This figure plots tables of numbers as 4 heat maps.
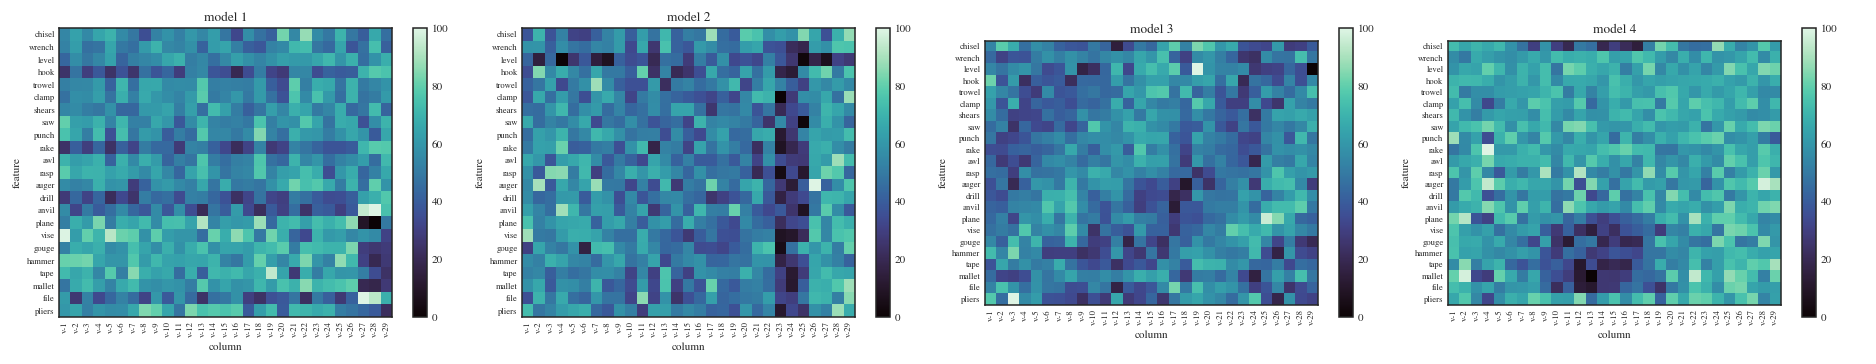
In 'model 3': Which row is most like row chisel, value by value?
file
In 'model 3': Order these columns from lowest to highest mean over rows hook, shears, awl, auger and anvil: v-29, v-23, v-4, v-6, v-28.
v-4, v-23, v-29, v-6, v-28
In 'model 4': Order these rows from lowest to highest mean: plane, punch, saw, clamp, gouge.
gouge, plane, punch, clamp, saw
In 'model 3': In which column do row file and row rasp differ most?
v-19
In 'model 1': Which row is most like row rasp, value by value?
saw
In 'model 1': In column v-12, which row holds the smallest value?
anvil
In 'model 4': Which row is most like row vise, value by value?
file
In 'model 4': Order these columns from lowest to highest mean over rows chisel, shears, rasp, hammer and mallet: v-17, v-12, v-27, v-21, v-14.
v-14, v-17, v-12, v-21, v-27
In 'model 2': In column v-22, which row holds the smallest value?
saw
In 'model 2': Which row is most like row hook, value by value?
file
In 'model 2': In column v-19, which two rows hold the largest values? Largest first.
anvil, trowel
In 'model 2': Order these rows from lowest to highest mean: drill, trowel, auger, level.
level, drill, trowel, auger
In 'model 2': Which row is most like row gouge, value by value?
clamp
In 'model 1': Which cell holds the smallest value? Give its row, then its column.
plane, v-28
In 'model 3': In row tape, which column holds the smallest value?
v-12
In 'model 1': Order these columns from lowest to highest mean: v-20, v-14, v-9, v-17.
v-17, v-20, v-14, v-9
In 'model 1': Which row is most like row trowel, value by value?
clamp
